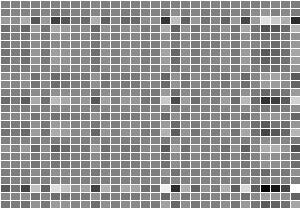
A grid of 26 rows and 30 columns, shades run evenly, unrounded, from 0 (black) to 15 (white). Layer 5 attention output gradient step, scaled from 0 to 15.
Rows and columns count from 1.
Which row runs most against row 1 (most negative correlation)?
6
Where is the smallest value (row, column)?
24, 27
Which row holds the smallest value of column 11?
3
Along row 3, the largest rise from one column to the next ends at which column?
18
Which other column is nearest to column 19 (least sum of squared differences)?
23
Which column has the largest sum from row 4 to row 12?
30
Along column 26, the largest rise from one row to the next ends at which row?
25
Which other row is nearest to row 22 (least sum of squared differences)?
5
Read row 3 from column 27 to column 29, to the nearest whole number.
13 12 10
